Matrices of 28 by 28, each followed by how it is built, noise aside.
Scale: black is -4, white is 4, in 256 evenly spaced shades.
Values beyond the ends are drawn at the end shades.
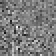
lower triangular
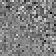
upper triangular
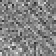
Toeplitz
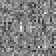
low rank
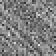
Toeplitz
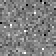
sparse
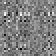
low rank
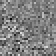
lower triangular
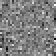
uneven columns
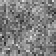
smooth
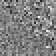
upper triangular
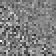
lower triangular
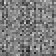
blocks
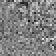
upper triangular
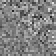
upper triangular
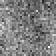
smooth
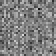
blocks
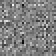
low rank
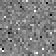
sparse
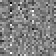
uneven columns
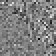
upper triangular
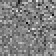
upper triangular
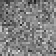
smooth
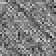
Toeplitz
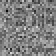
blocks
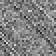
Toeplitz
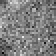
smooth
